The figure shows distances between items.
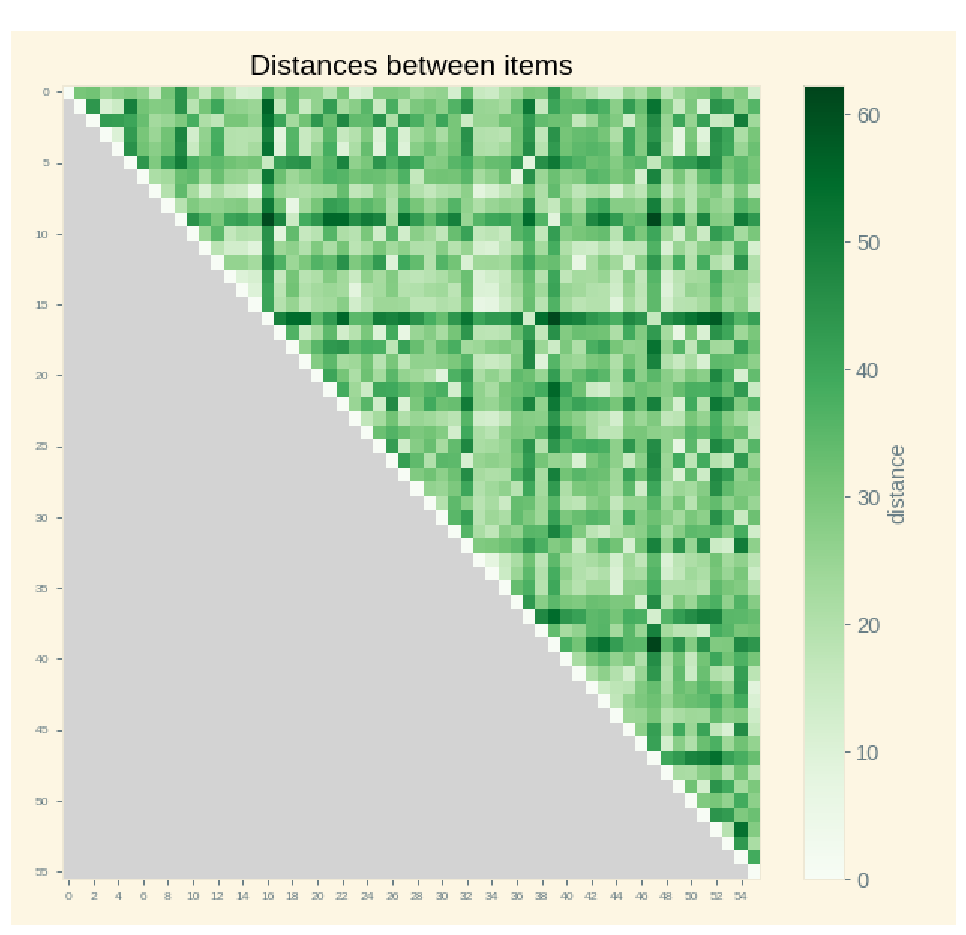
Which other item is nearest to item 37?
5
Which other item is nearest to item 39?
9
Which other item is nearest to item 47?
37
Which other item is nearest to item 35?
44
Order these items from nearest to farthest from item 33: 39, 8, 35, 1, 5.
35, 8, 1, 5, 39
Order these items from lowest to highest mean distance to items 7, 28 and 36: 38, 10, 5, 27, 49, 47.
38, 49, 10, 27, 5, 47
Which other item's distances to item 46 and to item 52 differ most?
28
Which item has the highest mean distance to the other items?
16
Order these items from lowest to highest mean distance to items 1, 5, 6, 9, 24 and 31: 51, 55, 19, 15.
15, 55, 19, 51
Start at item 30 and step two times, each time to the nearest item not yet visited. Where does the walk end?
54
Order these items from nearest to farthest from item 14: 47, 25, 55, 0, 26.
0, 55, 25, 26, 47
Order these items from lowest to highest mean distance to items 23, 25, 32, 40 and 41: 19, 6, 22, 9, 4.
19, 4, 6, 22, 9
